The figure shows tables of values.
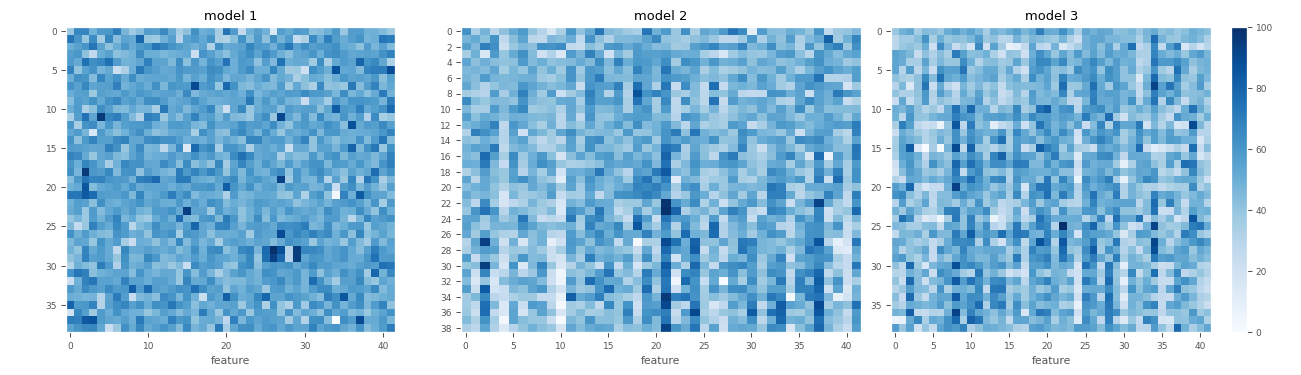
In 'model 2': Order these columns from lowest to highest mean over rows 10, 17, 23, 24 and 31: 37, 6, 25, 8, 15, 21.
25, 8, 6, 15, 37, 21
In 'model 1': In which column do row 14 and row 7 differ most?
16
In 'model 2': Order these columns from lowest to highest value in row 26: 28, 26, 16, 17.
28, 17, 16, 26
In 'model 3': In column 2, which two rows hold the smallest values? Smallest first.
7, 9
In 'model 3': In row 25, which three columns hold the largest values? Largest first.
22, 34, 26
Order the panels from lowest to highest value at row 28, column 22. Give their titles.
model 2, model 1, model 3
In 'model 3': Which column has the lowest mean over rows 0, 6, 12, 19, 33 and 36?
24
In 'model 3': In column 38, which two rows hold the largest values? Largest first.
17, 26
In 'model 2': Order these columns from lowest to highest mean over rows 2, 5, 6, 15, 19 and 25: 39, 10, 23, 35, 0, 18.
10, 35, 23, 0, 39, 18
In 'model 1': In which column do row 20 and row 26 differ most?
27
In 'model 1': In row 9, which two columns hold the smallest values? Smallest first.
30, 33
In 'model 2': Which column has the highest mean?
21
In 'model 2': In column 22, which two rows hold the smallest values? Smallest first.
32, 19
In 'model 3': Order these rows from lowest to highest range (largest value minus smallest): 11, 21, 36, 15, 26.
21, 11, 26, 36, 15
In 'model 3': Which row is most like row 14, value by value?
16
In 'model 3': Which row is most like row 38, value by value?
5
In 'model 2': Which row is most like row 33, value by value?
31
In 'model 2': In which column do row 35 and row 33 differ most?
26
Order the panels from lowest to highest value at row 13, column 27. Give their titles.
model 1, model 2, model 3
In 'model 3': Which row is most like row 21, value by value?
29
